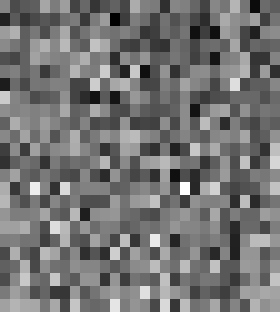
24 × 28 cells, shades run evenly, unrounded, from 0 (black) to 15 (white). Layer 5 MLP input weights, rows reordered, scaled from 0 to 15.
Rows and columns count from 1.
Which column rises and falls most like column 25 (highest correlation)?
16
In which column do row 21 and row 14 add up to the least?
18
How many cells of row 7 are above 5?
20
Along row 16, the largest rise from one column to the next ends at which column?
25
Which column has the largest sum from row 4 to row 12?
7
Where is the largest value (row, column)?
15, 19
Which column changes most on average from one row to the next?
11
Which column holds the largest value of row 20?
12
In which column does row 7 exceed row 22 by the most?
24
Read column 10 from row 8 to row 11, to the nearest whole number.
1 10 4 7
